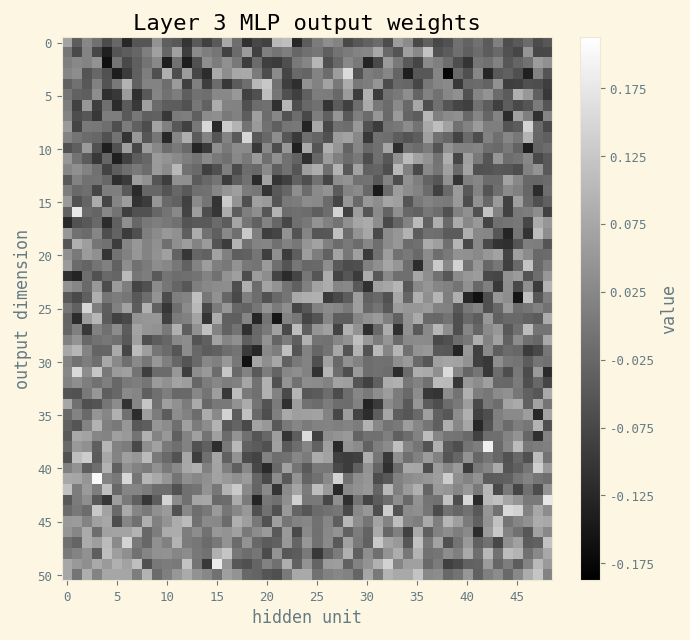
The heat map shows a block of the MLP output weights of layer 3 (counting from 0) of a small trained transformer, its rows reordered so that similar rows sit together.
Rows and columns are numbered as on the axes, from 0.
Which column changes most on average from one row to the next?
27
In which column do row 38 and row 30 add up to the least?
18
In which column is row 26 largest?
3
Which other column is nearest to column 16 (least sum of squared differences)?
0
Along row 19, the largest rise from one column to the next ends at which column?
17
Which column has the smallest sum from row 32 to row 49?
41
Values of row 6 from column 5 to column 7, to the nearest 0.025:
-0.125 -0.05 -0.1
